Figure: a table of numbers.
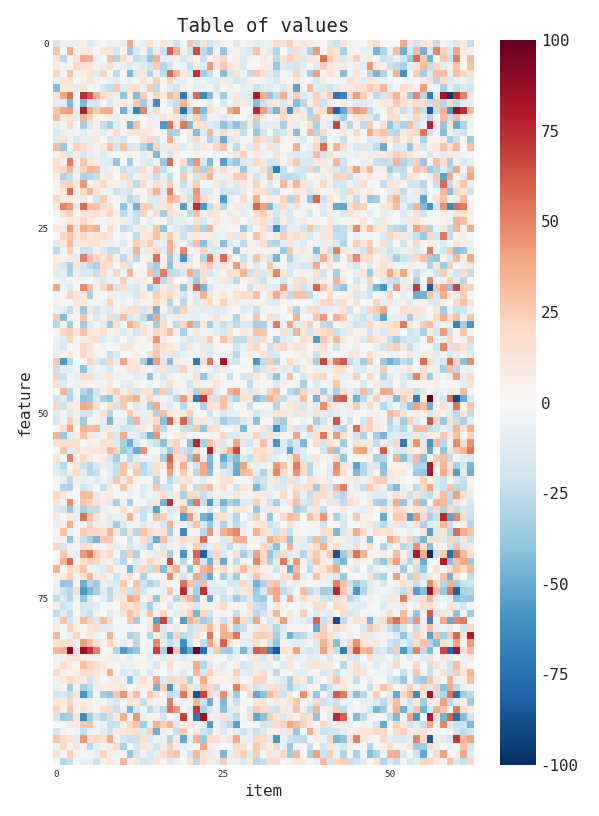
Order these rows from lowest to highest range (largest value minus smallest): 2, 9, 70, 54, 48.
2, 70, 54, 9, 48
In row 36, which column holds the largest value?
49
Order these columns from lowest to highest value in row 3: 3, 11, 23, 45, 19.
11, 19, 45, 3, 23
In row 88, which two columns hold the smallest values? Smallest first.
21, 60
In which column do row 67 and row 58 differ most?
27
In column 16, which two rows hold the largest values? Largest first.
78, 31
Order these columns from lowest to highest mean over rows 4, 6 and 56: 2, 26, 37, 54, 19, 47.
26, 37, 47, 19, 54, 2
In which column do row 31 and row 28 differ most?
42
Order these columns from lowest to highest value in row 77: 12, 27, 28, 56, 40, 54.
54, 27, 40, 28, 12, 56
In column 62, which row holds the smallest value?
38
